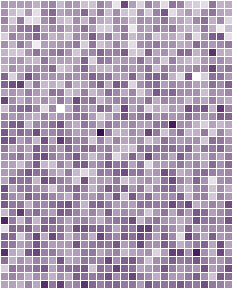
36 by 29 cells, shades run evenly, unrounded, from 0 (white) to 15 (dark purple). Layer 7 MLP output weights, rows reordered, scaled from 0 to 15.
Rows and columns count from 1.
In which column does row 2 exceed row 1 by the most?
21
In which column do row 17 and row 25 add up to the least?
27
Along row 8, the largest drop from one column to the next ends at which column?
12
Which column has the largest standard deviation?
1
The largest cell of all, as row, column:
17, 13
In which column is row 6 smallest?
5
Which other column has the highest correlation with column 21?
15
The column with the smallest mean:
9
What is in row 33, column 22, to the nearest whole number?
10
